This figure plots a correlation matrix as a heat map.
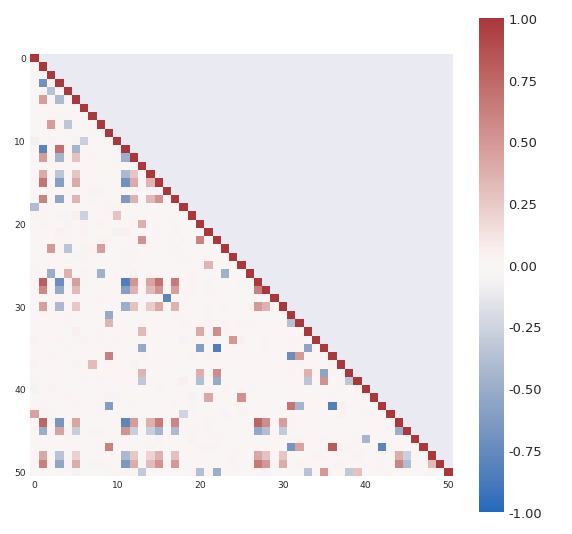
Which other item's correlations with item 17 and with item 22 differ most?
35
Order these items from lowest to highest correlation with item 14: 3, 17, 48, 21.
3, 21, 48, 17
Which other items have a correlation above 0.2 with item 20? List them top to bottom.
13, 22, 33, 38
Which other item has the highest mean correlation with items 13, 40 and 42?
31
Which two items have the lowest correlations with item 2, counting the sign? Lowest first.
26, 4
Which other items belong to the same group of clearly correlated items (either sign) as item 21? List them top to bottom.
25, 41
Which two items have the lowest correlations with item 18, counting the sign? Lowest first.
0, 43
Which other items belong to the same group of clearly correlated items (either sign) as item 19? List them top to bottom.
6, 10
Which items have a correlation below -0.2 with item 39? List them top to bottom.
13, 20, 22, 33, 38
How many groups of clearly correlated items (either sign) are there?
11
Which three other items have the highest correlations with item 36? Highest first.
47, 9, 32
